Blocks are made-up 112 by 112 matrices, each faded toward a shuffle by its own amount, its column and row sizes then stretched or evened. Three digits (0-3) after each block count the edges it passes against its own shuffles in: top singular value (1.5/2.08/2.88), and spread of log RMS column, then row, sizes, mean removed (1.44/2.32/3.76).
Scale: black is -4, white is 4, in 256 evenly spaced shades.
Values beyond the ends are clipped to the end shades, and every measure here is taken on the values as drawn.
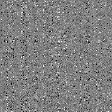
1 2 1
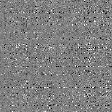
0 2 2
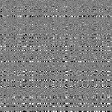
3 2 3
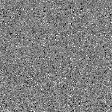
0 1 1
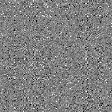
2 1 1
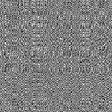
3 2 0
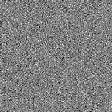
2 0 0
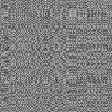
3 0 1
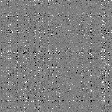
2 2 2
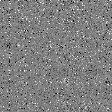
1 1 1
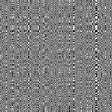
3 3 1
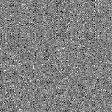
2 1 0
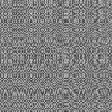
3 2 2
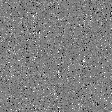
0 1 0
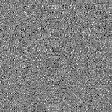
2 0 1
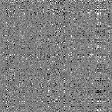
2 2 2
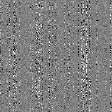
0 3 1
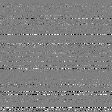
2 0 3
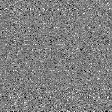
1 1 2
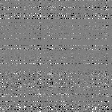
1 2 3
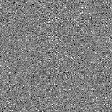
2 1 1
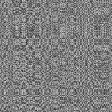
3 2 0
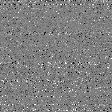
1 0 2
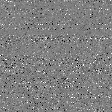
0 0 2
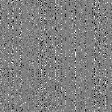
2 3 0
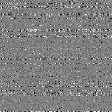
2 0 3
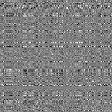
3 1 3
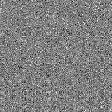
2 0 0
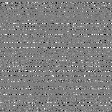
1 0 3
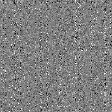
1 2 0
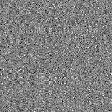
2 0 1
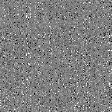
1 2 1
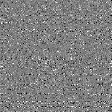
2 1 2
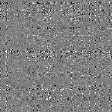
2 2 2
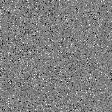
0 1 0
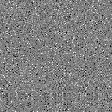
2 0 0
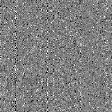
2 2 0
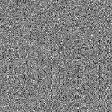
2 1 0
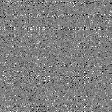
2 1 2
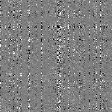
1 3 2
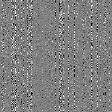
2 3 0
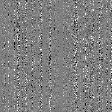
0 3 0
